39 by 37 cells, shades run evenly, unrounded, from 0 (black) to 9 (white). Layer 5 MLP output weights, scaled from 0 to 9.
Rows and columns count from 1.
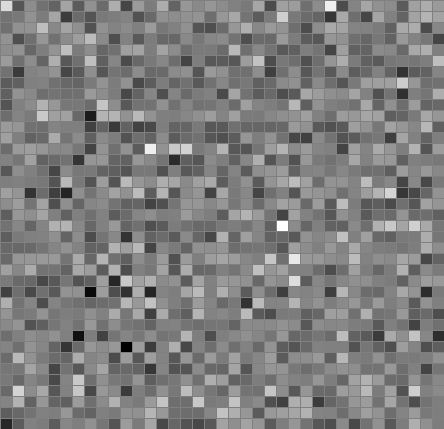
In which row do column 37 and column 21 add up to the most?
6
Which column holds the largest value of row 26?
25
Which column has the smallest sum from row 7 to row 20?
8
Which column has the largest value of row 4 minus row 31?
7
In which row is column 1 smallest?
39
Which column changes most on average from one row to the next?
11
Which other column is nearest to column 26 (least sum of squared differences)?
30
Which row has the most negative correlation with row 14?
29
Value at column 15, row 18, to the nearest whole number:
3
